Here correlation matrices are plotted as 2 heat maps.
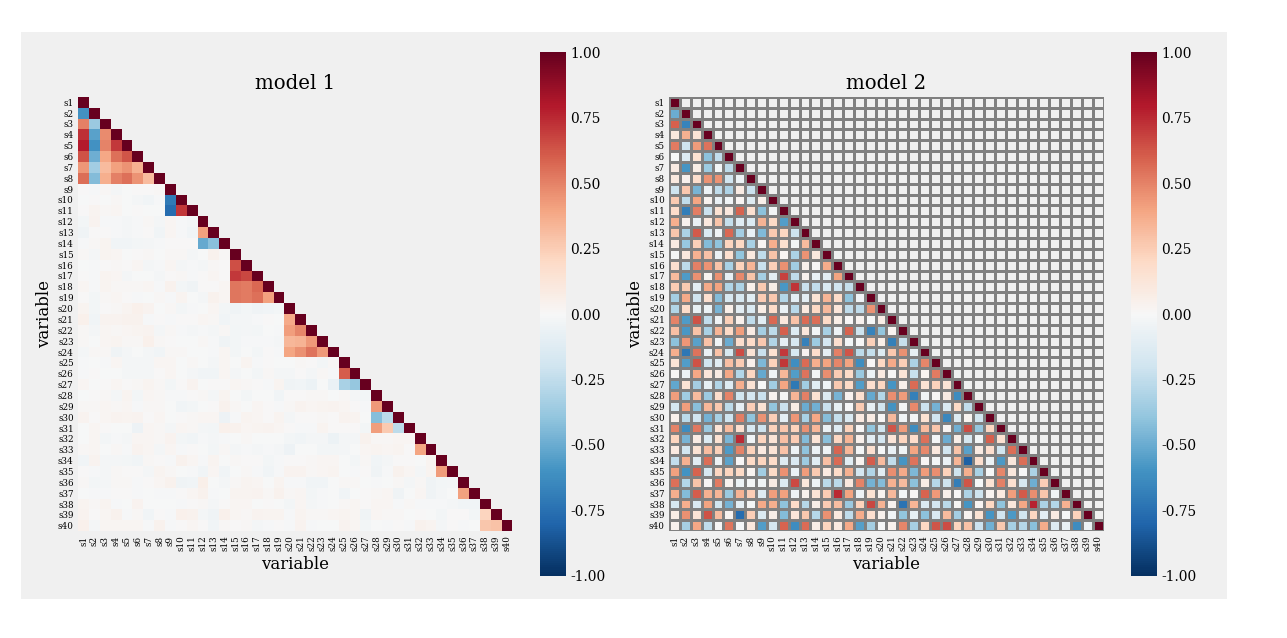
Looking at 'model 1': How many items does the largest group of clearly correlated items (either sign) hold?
8
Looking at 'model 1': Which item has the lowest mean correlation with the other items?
s2
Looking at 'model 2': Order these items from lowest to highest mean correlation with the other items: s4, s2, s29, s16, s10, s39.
s2, s29, s39, s4, s10, s16
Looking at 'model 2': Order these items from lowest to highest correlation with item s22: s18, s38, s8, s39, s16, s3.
s38, s39, s18, s16, s8, s3
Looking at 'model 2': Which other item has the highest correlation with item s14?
s21
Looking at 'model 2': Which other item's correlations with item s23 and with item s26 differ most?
s13
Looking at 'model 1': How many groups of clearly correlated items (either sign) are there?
11
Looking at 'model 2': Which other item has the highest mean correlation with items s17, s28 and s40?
s22
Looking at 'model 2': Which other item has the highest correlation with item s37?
s16
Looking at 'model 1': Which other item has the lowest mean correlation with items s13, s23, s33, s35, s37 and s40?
s14
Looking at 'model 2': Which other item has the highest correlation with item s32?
s7
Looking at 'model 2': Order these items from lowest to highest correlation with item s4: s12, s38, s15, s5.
s12, s15, s38, s5
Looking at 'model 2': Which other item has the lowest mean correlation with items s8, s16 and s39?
s30
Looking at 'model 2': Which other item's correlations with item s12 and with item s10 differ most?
s25
